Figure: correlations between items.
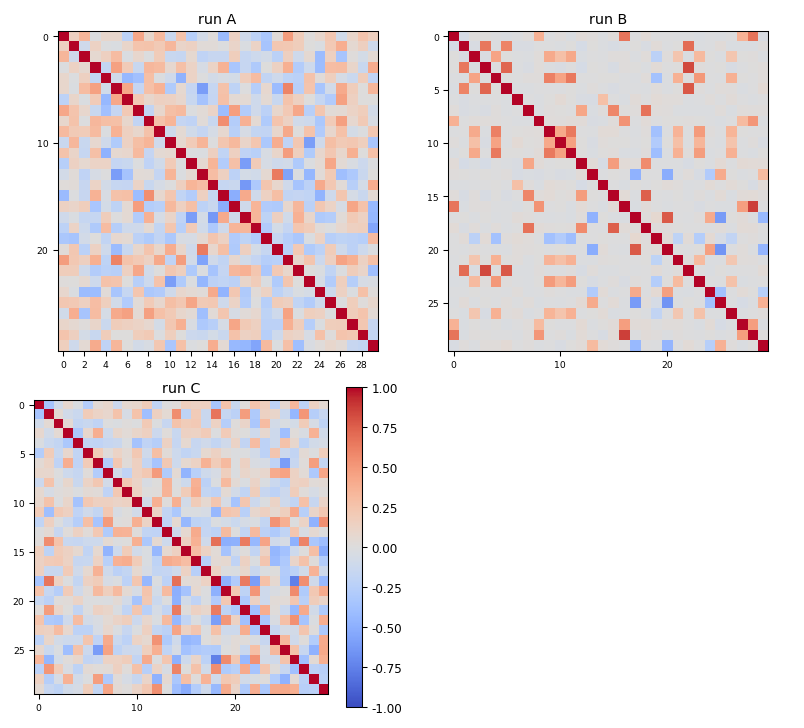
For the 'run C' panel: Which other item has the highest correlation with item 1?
18
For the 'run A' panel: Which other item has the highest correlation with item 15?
8
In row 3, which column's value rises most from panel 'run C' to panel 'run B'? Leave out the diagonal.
22
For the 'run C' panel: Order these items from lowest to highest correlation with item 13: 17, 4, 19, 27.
17, 27, 4, 19
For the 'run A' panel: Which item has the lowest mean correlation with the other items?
19
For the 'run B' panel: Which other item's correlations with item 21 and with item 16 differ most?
28
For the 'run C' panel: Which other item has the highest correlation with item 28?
6
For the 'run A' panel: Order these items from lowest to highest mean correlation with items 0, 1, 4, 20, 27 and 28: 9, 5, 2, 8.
5, 2, 9, 8
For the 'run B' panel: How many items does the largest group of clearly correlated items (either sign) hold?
9
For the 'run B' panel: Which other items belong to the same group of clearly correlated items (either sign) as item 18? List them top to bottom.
7, 12, 15
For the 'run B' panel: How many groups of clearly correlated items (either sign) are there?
6
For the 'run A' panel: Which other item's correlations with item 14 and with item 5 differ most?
13
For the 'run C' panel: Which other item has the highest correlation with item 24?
12
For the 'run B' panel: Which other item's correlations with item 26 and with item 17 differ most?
20
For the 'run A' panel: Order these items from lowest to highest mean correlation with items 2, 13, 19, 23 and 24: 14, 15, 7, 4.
15, 7, 4, 14
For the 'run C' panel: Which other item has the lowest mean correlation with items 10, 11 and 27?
4
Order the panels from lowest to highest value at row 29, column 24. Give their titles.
run B, run A, run C
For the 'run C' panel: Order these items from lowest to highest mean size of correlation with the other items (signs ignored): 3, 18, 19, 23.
3, 23, 19, 18
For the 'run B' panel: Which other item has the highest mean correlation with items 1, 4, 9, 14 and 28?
11
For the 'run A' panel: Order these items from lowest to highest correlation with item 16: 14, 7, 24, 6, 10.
14, 6, 24, 10, 7
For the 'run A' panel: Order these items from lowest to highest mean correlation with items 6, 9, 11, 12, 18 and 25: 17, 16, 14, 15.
17, 15, 14, 16
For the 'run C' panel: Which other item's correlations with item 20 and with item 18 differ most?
14
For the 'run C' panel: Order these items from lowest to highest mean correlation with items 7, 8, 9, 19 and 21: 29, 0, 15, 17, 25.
15, 17, 25, 0, 29
